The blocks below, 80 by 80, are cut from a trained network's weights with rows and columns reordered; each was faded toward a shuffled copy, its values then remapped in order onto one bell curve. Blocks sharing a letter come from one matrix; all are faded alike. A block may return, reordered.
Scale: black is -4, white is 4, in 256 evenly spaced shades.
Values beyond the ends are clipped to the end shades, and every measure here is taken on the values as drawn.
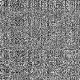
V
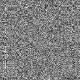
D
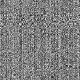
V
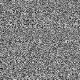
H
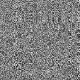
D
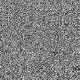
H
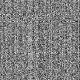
V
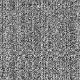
V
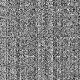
V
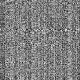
V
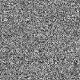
H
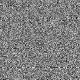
H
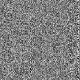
D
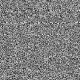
H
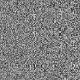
D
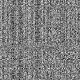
V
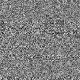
H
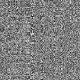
D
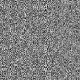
D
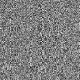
D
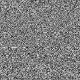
H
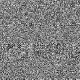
H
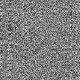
D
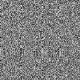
D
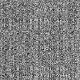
V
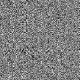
D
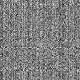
V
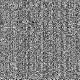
V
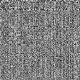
V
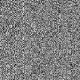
D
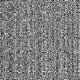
V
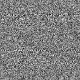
H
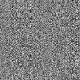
D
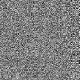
D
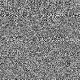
H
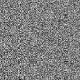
D
